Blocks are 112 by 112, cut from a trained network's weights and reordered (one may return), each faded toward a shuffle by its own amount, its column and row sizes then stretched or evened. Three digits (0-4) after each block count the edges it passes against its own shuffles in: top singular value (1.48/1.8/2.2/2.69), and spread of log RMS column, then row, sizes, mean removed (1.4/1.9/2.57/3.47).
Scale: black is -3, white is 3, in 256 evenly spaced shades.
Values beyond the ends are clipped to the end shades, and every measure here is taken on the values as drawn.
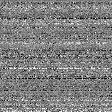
3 0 4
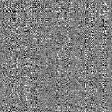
3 4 2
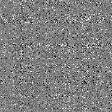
0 3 3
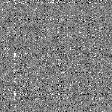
1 2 3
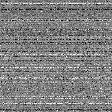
4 0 4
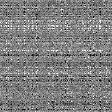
4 4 3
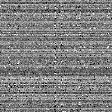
4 2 2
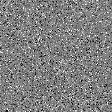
0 1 1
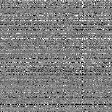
3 2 4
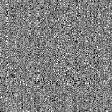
2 2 1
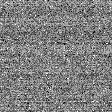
1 1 0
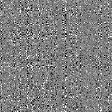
2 4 2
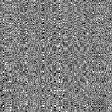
4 3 2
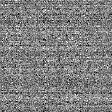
2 3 1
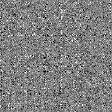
1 2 2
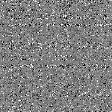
0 2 3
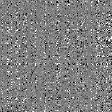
1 4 3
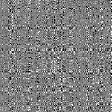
4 4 3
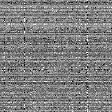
4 3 2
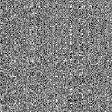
2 3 1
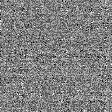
0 2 1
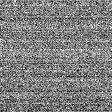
2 0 2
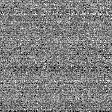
2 2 2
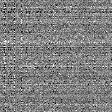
3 3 2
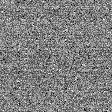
0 1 0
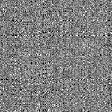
3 2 2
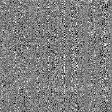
0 4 0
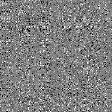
2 3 1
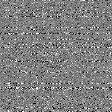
0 2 4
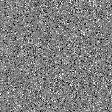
1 1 0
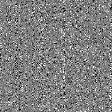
2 3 0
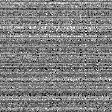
4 2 3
